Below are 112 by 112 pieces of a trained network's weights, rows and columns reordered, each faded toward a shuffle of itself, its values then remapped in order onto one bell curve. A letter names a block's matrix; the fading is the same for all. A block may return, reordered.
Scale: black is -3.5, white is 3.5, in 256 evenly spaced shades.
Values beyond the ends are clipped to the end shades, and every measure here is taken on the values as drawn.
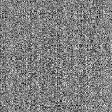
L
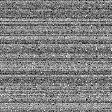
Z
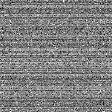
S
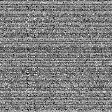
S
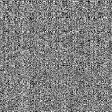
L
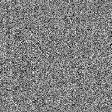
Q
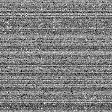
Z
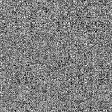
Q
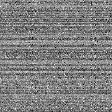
S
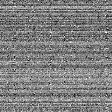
Z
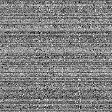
S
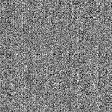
Q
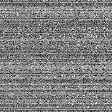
S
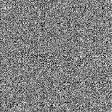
Q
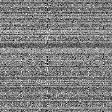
S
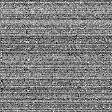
Z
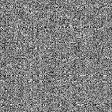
Q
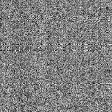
Q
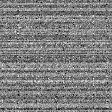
Z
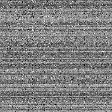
S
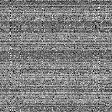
S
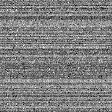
Z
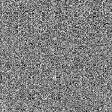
Q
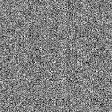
Q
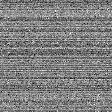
Z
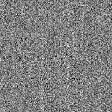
Q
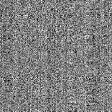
L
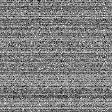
S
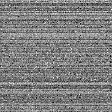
Z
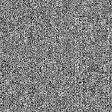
Q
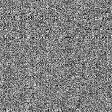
Q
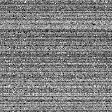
Z
